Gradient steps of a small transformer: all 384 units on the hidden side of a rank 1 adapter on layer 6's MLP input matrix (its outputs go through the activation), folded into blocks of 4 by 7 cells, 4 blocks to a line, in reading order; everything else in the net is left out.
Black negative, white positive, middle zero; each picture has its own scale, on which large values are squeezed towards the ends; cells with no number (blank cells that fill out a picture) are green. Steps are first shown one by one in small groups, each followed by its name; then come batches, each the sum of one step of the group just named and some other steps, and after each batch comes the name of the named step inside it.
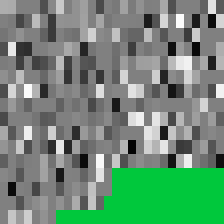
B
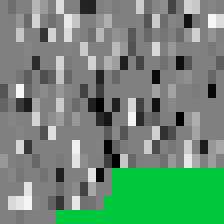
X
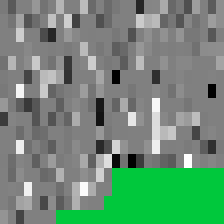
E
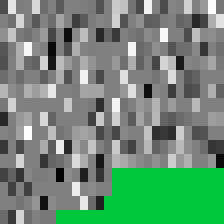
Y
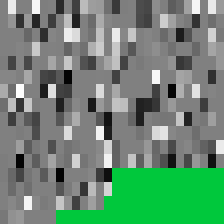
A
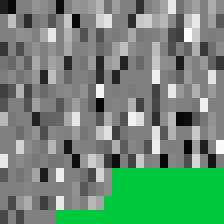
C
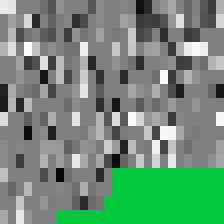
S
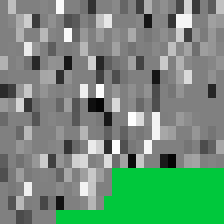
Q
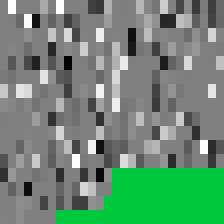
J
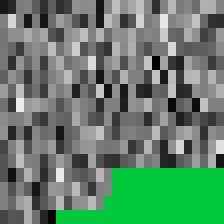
C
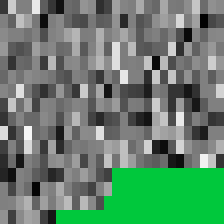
A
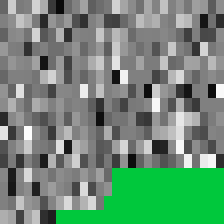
E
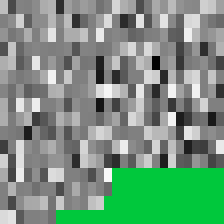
C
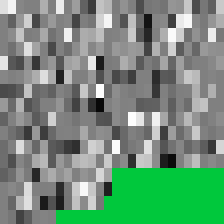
Q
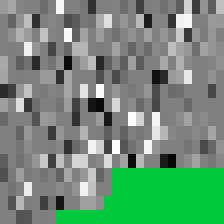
Q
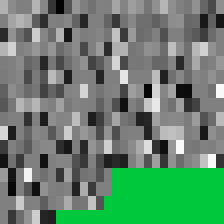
S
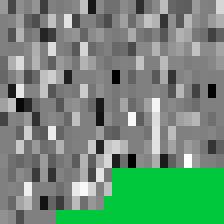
E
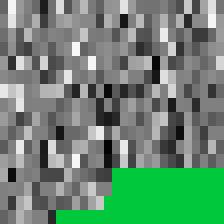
X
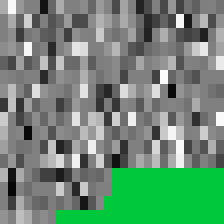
S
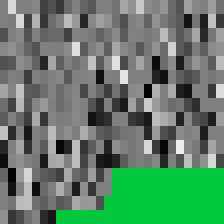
X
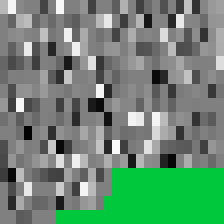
Q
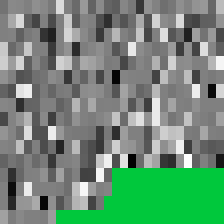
E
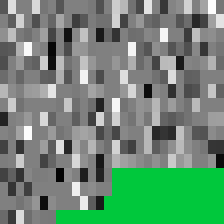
Y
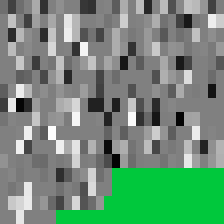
X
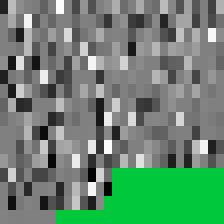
J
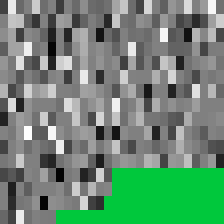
Y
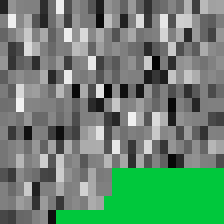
Q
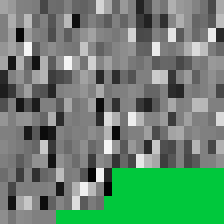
S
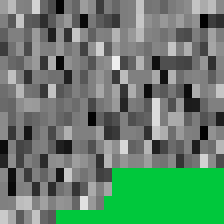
A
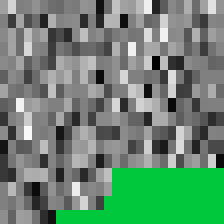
Y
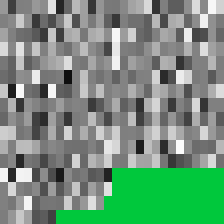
A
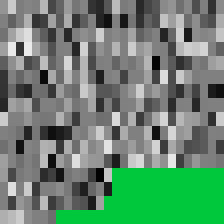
S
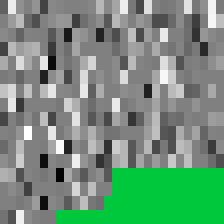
Y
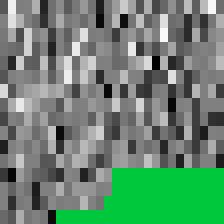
Y
